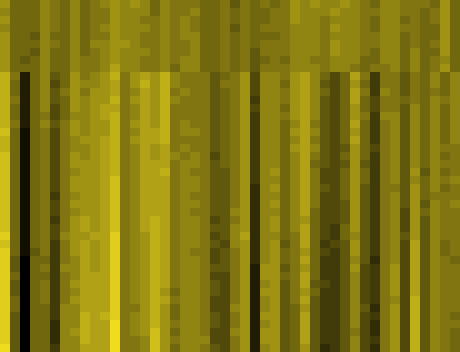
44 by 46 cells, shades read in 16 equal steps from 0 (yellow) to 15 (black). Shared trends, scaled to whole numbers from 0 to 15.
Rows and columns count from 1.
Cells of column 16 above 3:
27
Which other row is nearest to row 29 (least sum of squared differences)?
28
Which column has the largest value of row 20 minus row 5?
3
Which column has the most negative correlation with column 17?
45
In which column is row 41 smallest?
12
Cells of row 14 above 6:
25
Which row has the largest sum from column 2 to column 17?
5
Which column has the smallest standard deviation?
4
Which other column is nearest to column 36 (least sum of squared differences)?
8
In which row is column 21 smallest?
43
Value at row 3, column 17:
6
